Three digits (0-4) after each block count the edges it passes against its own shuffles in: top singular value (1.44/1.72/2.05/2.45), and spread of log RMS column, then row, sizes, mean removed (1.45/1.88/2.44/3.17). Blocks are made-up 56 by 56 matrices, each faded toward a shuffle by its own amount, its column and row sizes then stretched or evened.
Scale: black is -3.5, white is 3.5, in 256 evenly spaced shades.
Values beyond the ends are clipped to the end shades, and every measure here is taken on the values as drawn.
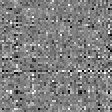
3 3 2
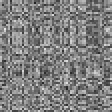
4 1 1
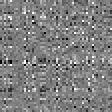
4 3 2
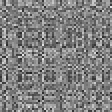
4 3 1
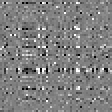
4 1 3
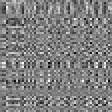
4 3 4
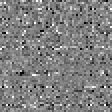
1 1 3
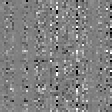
1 4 1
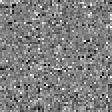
1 0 1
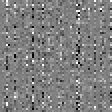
1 4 1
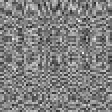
3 0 1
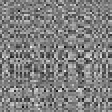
4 0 4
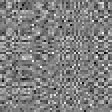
4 0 2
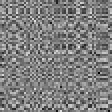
4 1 3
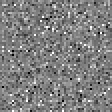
0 1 1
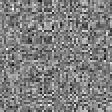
3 2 0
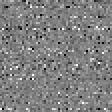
1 0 3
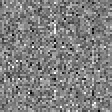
1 2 0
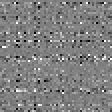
2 2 4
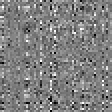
3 4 1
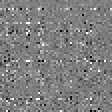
1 2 3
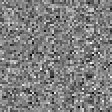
2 1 1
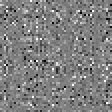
2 3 1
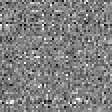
3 0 2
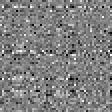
3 0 3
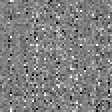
1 3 0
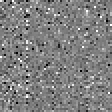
2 1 0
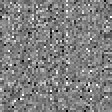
2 1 0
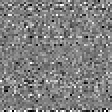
3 0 3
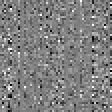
1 4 1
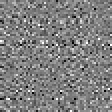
3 0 2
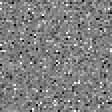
0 0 0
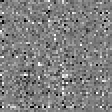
0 2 2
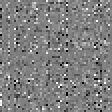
1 3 1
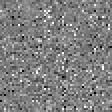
1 1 1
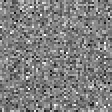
2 1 0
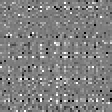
3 1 3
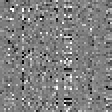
3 3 1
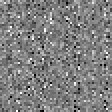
0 3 0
